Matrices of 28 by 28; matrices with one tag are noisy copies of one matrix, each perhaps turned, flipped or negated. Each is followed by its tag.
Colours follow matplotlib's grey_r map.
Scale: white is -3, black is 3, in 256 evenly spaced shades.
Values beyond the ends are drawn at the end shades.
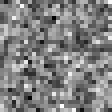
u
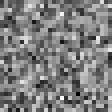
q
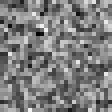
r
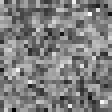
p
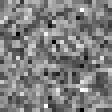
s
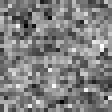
p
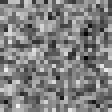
q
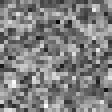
s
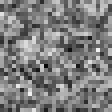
s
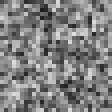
p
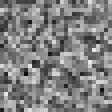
r
